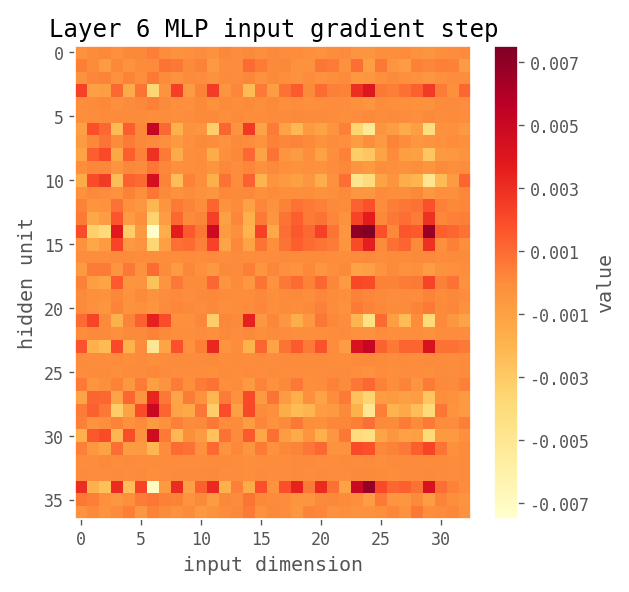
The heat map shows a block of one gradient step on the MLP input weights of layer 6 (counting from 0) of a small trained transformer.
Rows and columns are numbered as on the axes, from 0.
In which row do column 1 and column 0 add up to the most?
21
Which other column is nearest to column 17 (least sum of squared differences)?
26
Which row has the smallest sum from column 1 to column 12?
14
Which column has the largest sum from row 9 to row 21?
24
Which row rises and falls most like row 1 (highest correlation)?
35
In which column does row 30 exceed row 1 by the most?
6
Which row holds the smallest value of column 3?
28
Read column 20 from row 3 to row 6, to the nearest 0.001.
0.001 0 0 -0.001
